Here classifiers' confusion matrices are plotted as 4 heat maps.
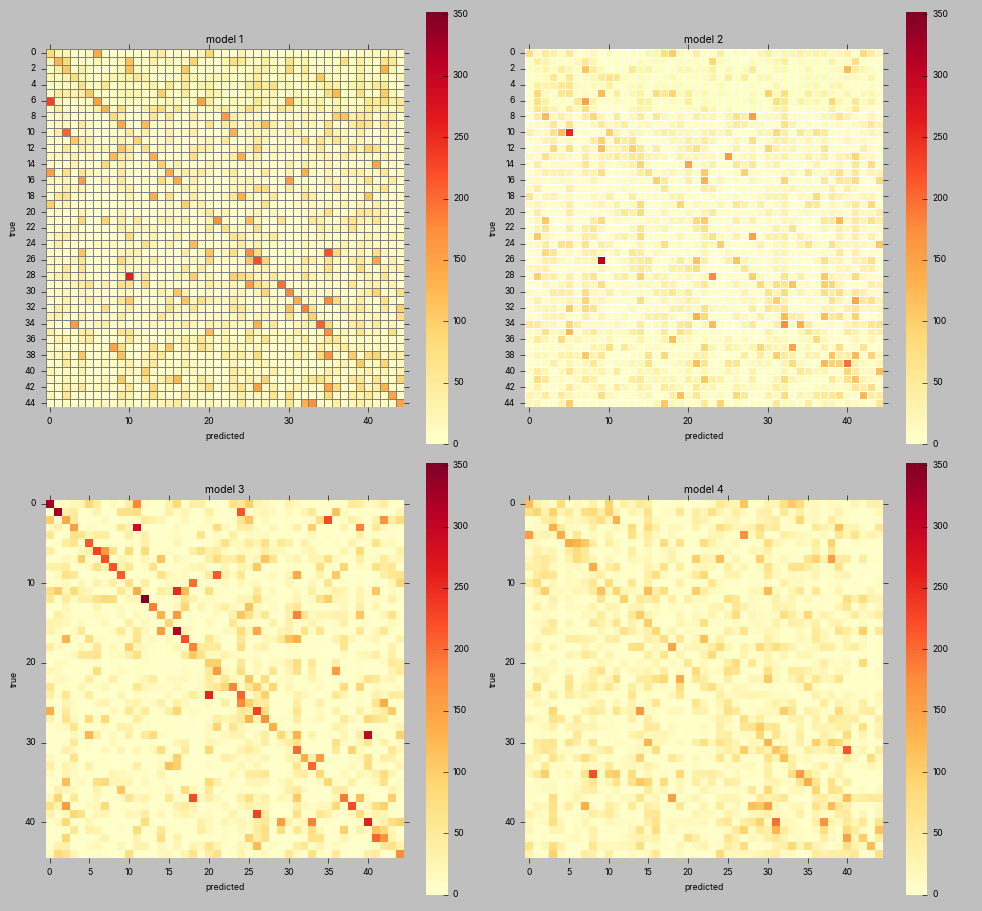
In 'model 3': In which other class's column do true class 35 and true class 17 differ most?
31
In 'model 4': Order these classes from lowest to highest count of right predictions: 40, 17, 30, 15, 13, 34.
13, 40, 17, 15, 30, 34
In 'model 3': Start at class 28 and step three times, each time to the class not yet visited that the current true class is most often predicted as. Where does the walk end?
9
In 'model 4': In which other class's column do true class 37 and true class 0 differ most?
18
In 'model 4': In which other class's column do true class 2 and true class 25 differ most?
11
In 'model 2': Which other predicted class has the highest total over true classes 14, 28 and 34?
23
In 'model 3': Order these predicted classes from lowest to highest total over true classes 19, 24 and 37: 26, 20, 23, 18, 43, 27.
23, 26, 27, 43, 20, 18
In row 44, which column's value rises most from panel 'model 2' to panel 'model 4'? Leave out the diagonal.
3
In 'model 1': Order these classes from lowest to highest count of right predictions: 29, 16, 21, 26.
16, 21, 29, 26
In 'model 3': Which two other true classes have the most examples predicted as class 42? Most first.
2, 25
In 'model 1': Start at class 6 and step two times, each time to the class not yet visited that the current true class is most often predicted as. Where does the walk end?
20
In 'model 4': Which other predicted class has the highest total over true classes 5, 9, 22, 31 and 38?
30
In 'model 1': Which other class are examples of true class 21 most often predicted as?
25
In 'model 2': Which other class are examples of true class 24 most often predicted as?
44
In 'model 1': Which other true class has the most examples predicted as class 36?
5
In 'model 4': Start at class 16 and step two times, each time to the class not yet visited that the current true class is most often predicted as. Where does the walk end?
40
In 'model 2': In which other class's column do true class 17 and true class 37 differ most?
33
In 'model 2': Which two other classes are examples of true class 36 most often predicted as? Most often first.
18, 4
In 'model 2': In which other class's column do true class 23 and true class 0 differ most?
28
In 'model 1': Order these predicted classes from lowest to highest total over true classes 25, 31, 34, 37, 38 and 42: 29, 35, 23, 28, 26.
29, 28, 23, 26, 35
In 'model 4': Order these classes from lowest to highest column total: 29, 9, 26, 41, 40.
41, 9, 26, 29, 40
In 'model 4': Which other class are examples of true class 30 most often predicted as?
15
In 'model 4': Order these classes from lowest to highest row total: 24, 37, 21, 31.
24, 21, 37, 31
